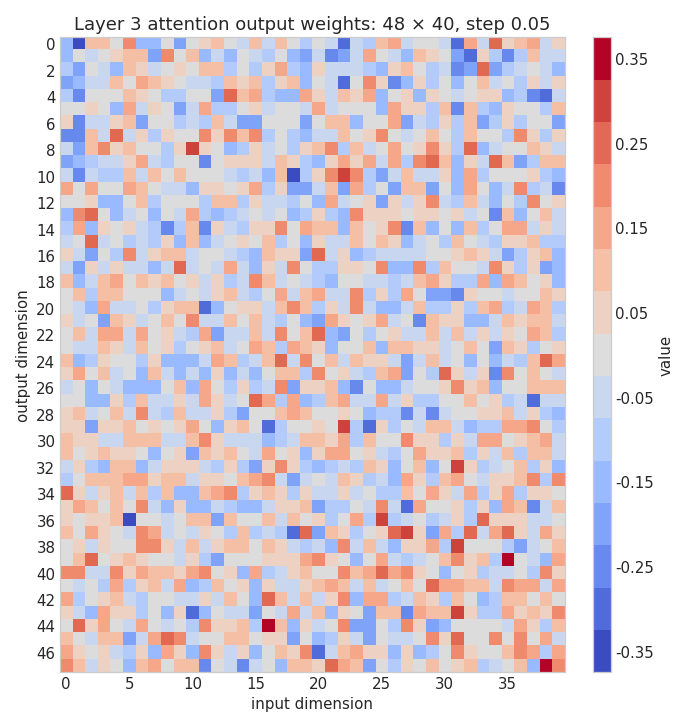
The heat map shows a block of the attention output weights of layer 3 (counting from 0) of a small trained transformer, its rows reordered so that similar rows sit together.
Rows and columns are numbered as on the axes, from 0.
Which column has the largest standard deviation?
31
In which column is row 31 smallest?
10
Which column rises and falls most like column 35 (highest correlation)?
30
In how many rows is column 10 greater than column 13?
20
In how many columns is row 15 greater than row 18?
16
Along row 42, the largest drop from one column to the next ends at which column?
23
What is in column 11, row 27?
0.15
